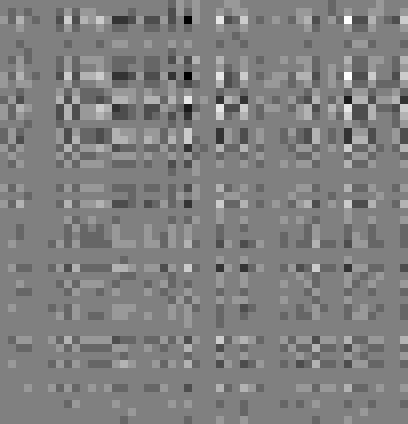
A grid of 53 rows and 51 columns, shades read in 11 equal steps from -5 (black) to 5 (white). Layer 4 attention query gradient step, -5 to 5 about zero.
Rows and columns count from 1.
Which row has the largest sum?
43
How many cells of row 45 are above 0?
5
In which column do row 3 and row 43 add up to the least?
24
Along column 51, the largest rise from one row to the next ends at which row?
14
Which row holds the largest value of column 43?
13
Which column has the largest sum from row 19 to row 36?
44
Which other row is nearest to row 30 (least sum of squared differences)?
29
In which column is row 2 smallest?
22
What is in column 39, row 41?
0
